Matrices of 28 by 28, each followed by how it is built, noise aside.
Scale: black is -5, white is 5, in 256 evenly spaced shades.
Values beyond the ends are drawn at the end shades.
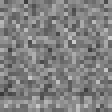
repeating columns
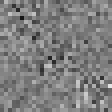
block diagonal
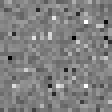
sparse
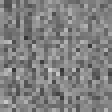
blocks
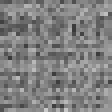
blocks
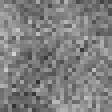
smooth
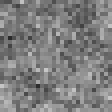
smooth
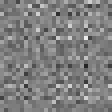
low rank
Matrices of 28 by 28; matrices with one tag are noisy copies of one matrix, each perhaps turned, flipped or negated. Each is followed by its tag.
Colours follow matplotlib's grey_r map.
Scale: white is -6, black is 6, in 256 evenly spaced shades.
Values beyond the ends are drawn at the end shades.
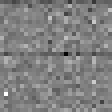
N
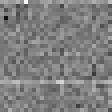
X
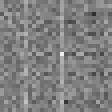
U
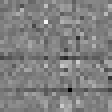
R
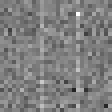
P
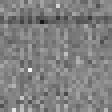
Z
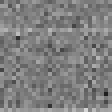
X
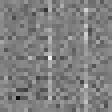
U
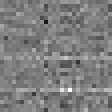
R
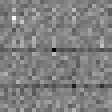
U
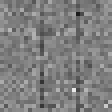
P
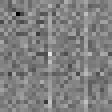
U
